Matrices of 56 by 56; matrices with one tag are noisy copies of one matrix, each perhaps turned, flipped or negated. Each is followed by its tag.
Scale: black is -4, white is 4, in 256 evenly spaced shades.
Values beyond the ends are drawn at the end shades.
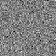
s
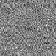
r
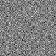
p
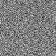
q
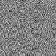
q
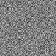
p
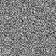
s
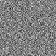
p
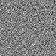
p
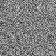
s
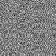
q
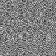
q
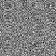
s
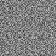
p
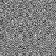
q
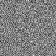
q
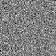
s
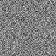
p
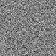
p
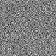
p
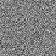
p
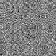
r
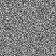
s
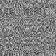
r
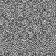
q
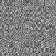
r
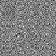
p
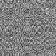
r
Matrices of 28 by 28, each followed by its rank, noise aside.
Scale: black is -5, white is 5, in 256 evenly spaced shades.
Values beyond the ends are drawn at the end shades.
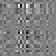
two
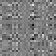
three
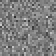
eight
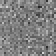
eight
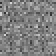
four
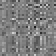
three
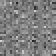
four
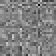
four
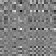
two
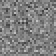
eight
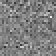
eight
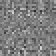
six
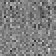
six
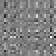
two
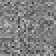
six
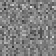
six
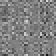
four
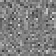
six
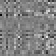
three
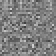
six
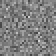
eight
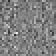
six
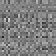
three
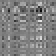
two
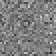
four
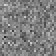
eight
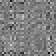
four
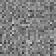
six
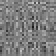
three
